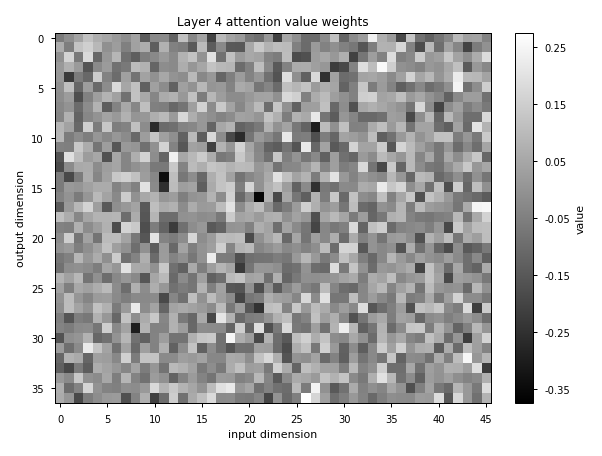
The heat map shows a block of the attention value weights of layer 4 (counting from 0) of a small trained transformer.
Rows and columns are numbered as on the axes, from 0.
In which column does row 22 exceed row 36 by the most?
2
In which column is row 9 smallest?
27
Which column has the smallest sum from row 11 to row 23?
0
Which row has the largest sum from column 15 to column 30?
14
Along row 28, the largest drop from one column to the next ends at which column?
16
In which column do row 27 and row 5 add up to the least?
21
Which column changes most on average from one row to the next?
45
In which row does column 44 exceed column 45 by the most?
33
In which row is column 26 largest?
36
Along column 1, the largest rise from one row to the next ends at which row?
5
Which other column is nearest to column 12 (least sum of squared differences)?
9
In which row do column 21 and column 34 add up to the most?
3
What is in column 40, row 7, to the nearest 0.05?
-0.2
